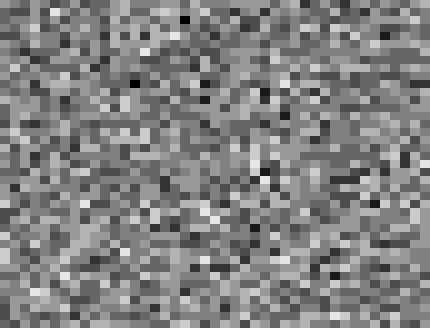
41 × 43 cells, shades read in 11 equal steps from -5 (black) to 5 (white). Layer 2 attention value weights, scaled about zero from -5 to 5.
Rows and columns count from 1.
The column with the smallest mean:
33
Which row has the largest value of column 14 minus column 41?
20
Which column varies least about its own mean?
30
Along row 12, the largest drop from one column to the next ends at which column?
27
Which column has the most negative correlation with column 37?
6
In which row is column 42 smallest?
11
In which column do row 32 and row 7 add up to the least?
3
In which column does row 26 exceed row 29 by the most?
26
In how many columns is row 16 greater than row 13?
12
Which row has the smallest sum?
16
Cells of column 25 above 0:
16
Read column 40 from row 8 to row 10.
-1 -1 -2
